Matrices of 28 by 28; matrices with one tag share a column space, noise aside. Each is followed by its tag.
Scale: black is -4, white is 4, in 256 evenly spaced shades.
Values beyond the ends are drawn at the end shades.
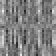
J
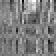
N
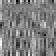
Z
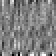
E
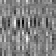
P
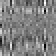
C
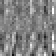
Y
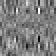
C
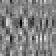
P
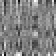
E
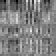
N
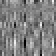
Z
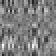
C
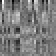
N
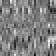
C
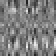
C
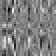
C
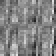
J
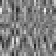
C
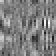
P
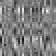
C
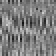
P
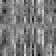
J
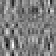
C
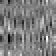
P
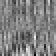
Y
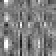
Z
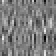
P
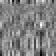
Z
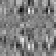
C
